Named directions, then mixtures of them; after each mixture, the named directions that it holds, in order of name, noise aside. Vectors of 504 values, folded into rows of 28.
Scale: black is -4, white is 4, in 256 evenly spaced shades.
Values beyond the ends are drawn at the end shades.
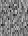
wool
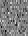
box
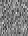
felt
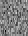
box, felt, wool.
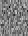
box, felt, wool.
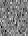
box.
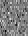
box.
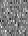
box.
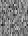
wool.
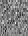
box, felt.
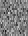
box, wool.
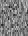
wool.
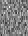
box, felt, wool.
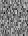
box, felt, wool.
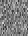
felt.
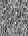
box, felt.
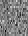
box, felt.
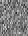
felt.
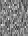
wool.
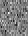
box.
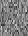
box, wool.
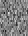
box, wool.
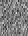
felt.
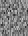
box, wool.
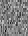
box, felt.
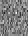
box, felt, wool.
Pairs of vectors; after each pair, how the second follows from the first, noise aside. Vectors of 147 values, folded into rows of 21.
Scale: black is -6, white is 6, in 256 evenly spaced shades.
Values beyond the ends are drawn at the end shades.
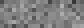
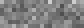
negated.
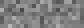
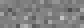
reversed, negated, partly zeroed.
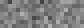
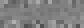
wrapped around, partly zeroed.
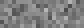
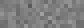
wrapped around, shrunk.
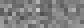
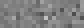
reversed, partly zeroed.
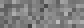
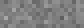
wrapped around, shrunk.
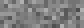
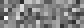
reversed, negated, scaled up.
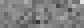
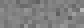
wrapped around, shrunk.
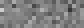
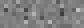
wrapped around, partly zeroed.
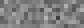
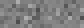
reversed, negated, partly zeroed.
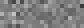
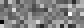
reversed, scaled up.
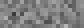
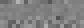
reversed, partly zeroed.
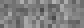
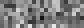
reversed, scaled up.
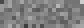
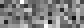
wrapped around, scaled up.
